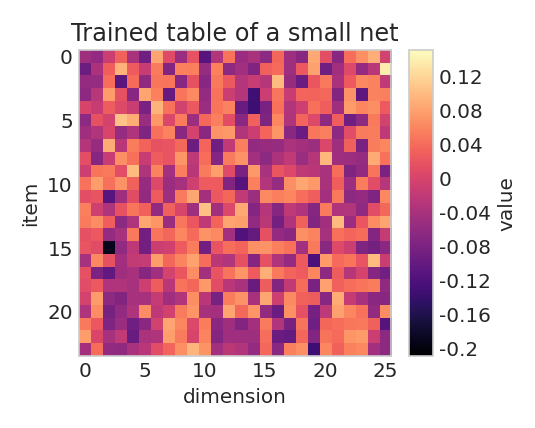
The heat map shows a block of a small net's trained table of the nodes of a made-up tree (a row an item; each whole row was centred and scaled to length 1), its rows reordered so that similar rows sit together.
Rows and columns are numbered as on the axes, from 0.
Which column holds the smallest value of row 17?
2
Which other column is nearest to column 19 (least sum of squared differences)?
16
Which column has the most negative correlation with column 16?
10
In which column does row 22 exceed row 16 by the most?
0
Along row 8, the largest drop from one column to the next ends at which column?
21
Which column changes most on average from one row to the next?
23
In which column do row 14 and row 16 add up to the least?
14
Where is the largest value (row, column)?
1, 25
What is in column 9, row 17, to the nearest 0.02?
0.06
